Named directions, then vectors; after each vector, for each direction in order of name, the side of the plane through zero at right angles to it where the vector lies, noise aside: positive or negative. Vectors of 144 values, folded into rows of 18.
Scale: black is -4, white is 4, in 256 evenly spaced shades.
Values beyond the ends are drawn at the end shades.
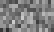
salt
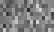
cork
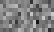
negative, positive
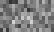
positive, positive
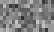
positive, negative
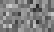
negative, positive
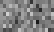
negative, positive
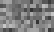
negative, positive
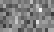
positive, negative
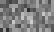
positive, positive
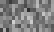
positive, positive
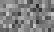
negative, positive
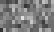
positive, positive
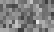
positive, negative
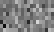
positive, negative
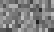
negative, positive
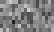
negative, negative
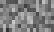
positive, positive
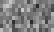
negative, negative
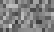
negative, positive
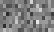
positive, negative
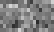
negative, positive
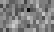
positive, positive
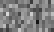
negative, positive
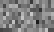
negative, positive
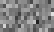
negative, positive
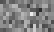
negative, positive
